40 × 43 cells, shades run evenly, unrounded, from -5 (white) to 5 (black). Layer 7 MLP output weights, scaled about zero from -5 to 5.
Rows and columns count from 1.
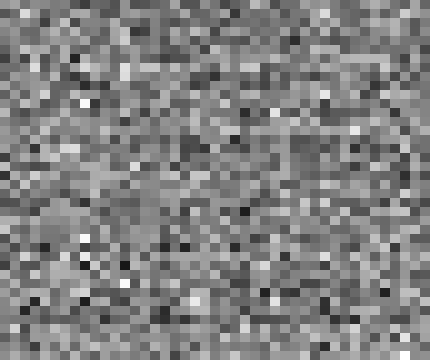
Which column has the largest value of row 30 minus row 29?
9
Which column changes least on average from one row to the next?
12
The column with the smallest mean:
7
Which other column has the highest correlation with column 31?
24
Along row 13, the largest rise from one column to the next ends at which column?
29
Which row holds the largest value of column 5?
28
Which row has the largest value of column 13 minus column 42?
30
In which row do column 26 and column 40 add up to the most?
36
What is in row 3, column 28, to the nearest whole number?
0
